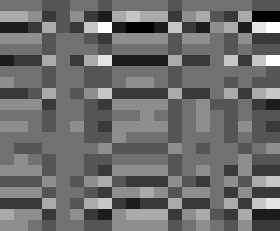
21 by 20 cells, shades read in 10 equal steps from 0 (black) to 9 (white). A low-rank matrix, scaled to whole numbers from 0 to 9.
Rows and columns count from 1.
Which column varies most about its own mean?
20
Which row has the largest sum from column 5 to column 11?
2
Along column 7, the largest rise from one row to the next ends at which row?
3
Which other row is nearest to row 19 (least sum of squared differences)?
9
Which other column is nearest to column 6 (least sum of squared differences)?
14
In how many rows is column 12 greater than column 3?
4
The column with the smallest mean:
19
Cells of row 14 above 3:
12
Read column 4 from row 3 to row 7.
6 3 3 6 3
